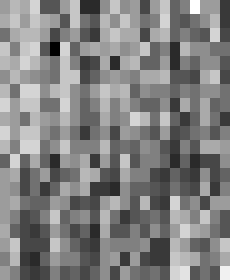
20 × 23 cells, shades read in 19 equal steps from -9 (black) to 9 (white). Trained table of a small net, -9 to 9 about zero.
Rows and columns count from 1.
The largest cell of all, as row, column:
1, 20
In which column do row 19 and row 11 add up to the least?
17
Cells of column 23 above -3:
12
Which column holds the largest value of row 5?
3
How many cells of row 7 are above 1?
9
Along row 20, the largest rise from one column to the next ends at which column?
23
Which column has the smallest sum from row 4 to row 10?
18
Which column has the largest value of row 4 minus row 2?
7
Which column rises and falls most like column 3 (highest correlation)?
4
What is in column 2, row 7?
-1
